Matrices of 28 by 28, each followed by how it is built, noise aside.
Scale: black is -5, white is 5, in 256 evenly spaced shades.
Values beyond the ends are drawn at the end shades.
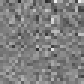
low rank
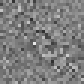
banded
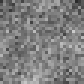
smooth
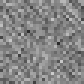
Toeplitz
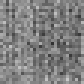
blocks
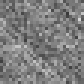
Toeplitz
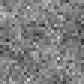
smooth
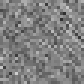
Toeplitz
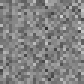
repeating rows
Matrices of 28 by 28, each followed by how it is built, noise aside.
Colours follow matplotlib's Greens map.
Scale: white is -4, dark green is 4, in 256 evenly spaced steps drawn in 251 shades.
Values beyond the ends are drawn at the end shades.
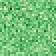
uneven rows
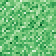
Hankel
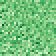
lower triangular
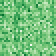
blocks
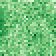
smooth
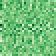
low rank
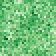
smooth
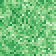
smooth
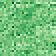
low rank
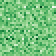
uneven rows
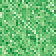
Toeplitz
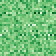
uneven rows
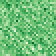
Toeplitz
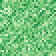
Hankel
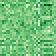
low rank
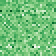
uneven rows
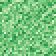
Hankel
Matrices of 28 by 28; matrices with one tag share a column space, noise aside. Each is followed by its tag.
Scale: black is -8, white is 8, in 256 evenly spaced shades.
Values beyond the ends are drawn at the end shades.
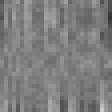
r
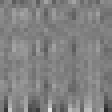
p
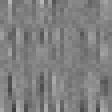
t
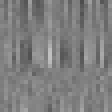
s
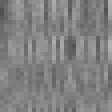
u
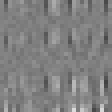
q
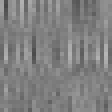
s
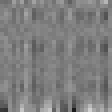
p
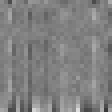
p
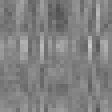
u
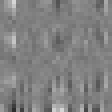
q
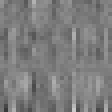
t
